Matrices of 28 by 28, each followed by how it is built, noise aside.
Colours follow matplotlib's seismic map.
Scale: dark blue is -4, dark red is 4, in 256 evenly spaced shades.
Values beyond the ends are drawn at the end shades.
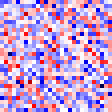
Toeplitz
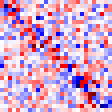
banded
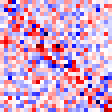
banded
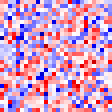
Hankel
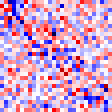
block diagonal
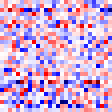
uneven rows
